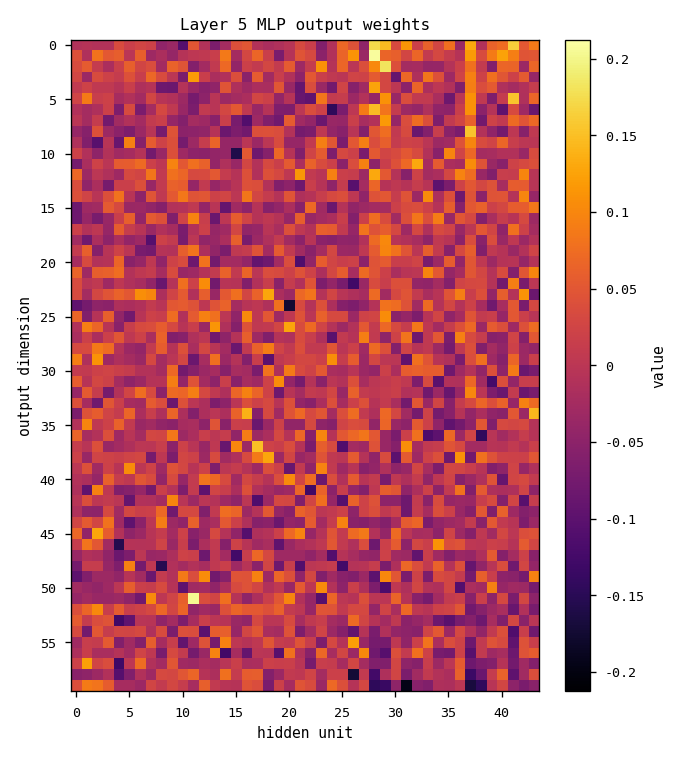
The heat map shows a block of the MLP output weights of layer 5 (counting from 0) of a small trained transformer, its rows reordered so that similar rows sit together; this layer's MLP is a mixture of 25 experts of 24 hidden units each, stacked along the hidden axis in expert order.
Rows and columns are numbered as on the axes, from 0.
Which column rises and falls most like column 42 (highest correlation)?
40
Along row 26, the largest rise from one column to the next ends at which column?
13
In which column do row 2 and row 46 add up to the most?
29
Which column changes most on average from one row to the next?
43
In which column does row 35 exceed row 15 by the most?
1
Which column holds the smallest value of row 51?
23
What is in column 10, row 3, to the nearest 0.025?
-0.075
